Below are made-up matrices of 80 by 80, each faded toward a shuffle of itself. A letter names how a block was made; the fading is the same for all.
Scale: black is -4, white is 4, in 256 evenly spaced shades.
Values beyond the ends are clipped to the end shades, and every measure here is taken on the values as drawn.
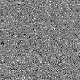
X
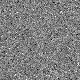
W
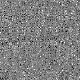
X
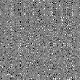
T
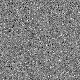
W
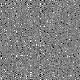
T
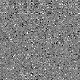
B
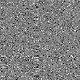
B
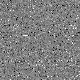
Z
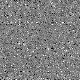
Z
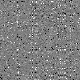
T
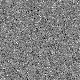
W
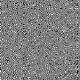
T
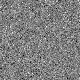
W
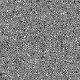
B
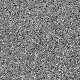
W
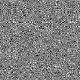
X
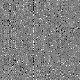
T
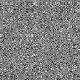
X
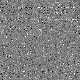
Z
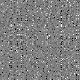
T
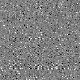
B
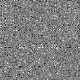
X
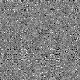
X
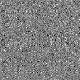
X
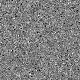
W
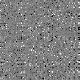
T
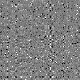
T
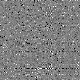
B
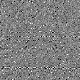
X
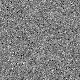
W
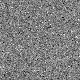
W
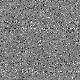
Z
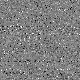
Z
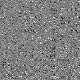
B
